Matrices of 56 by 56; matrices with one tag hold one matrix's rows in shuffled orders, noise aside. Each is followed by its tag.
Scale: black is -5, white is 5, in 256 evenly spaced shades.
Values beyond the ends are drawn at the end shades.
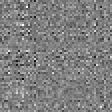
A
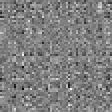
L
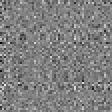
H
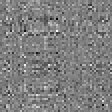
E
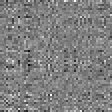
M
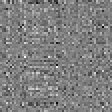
E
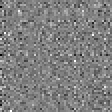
H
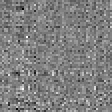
A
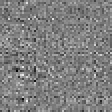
A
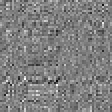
E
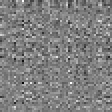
L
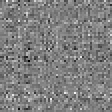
M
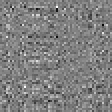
E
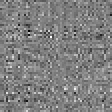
M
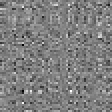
L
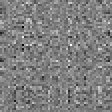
L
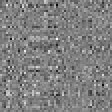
E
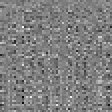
L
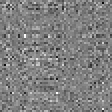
E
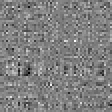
M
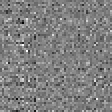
A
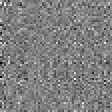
H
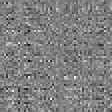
M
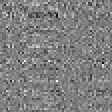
E
